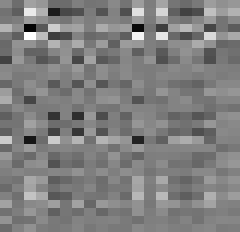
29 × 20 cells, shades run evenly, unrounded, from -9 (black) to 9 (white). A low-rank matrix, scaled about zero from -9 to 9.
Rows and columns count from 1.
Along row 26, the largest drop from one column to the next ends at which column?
8
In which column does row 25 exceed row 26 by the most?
3
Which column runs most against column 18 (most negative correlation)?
6
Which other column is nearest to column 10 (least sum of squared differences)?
19
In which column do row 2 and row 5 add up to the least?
5
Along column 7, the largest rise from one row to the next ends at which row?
18
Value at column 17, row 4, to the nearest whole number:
2
